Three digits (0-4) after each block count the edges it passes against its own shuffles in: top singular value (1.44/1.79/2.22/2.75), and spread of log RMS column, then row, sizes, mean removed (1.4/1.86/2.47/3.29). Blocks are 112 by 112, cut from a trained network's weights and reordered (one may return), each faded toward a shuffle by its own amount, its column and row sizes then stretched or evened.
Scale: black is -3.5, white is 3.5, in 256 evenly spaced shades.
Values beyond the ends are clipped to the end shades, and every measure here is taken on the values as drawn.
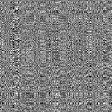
4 3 3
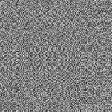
4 1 2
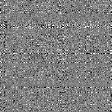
3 3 4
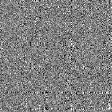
2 3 2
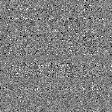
0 2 3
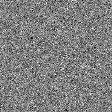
0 1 1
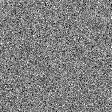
0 0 0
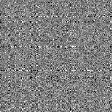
3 3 3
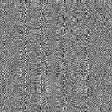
4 4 1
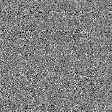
1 1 3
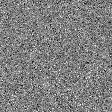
0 0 0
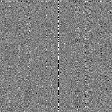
3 3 1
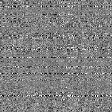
3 1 4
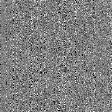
0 4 0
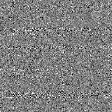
0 2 3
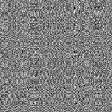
4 2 1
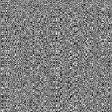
4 4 1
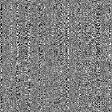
3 4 2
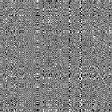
4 4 3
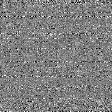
0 0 4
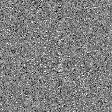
1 1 0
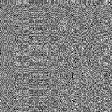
4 2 0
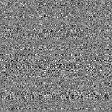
3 2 4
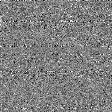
1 0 3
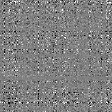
0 4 4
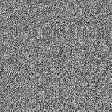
3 0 1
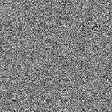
3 1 2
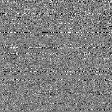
2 1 4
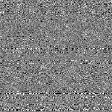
3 1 4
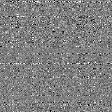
1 2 4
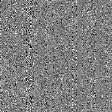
1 4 1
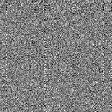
3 2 1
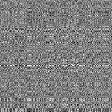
4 1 4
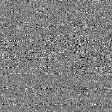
0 2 4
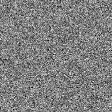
2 0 2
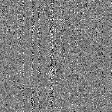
0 4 1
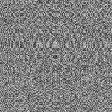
4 0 0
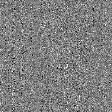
0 3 0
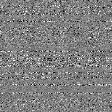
1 1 4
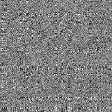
3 2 3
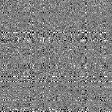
3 3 4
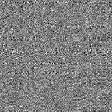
3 1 2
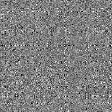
2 3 3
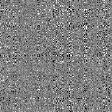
3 4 3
